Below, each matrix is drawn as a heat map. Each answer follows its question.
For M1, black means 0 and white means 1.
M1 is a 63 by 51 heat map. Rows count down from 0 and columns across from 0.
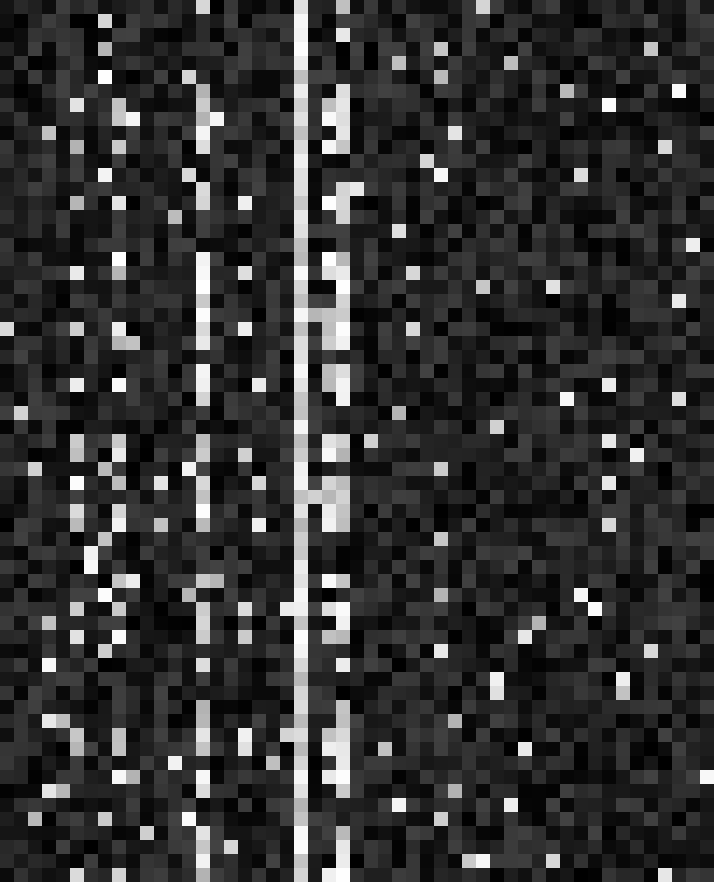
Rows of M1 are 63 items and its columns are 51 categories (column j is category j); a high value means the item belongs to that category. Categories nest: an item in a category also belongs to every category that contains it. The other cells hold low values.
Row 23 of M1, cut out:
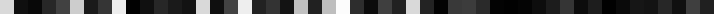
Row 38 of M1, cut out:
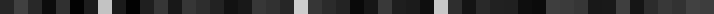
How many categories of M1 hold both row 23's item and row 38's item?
1
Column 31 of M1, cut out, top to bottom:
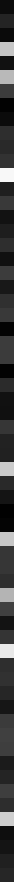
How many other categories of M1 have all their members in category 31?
4
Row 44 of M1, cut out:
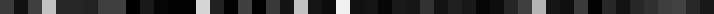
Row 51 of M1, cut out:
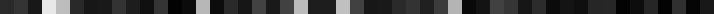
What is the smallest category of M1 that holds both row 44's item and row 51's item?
3
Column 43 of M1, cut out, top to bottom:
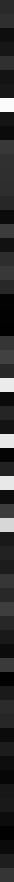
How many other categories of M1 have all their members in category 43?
3
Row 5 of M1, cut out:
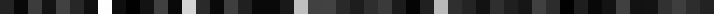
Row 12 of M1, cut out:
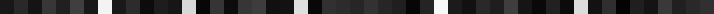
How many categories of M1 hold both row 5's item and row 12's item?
4
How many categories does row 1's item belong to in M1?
2
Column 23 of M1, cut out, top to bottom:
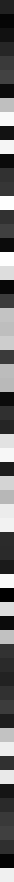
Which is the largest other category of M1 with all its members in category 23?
8
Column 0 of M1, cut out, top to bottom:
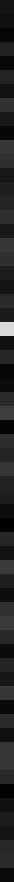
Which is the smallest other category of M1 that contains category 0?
29
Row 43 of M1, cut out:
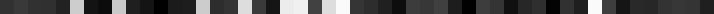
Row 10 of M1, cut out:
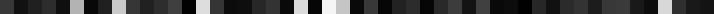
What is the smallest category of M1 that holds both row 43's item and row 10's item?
5
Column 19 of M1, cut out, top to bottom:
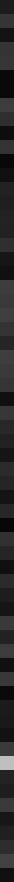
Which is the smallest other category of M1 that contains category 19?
12
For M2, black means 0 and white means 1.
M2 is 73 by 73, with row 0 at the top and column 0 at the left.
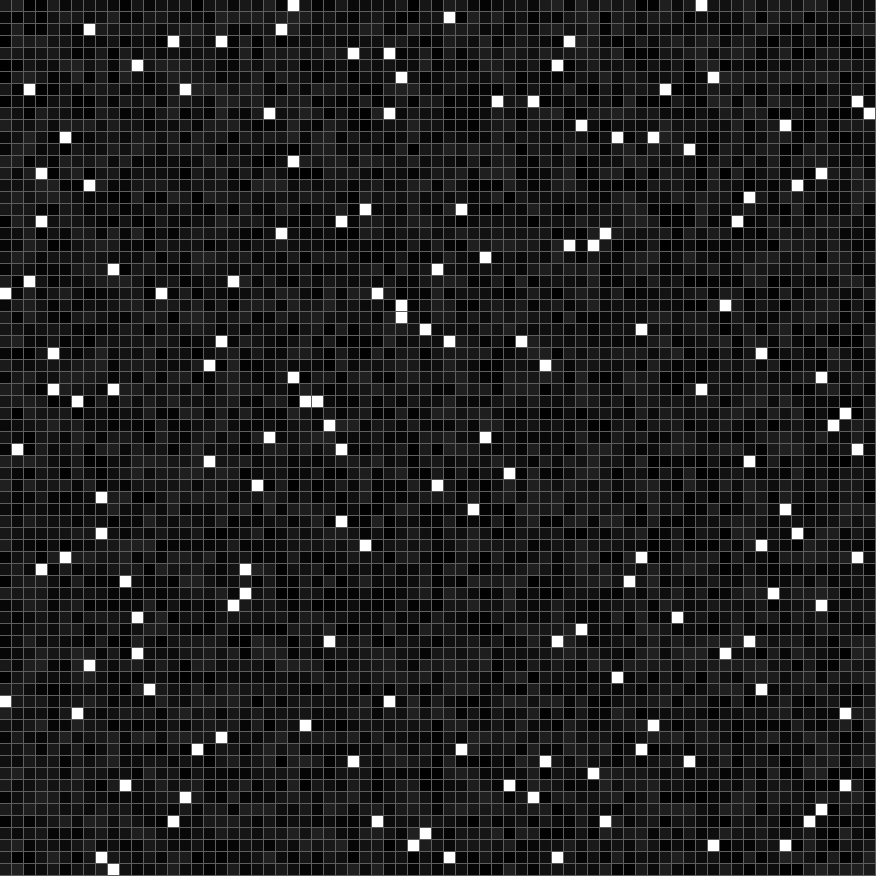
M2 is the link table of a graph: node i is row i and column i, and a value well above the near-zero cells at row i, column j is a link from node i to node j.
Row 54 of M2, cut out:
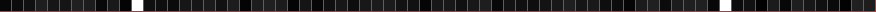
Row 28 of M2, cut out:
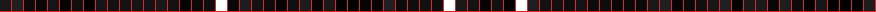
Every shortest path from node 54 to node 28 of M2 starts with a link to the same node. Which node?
node 11
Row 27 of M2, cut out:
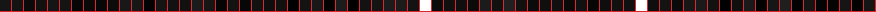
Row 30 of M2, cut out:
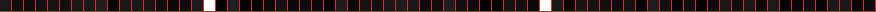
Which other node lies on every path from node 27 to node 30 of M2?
node 53
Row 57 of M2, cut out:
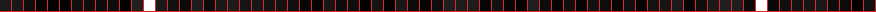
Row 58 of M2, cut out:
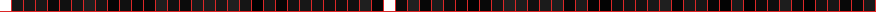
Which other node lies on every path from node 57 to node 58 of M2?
node 63
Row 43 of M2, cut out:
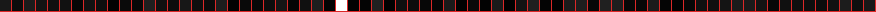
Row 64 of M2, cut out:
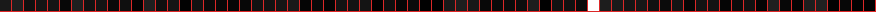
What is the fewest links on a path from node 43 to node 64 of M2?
7
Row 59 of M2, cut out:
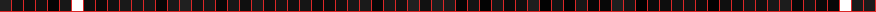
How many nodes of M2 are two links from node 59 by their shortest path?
3
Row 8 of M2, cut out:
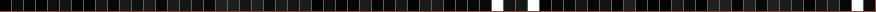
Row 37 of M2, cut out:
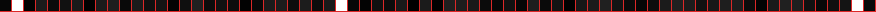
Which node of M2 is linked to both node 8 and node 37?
node 71
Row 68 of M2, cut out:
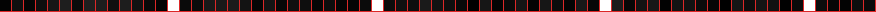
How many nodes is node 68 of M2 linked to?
4
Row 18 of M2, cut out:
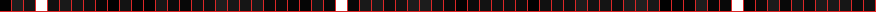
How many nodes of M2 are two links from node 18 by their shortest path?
4
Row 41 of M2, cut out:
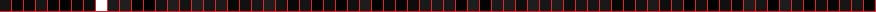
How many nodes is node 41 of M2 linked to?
1
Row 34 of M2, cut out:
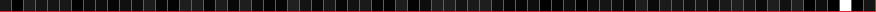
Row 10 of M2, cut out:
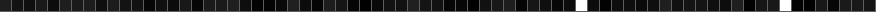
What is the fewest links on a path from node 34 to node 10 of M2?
3
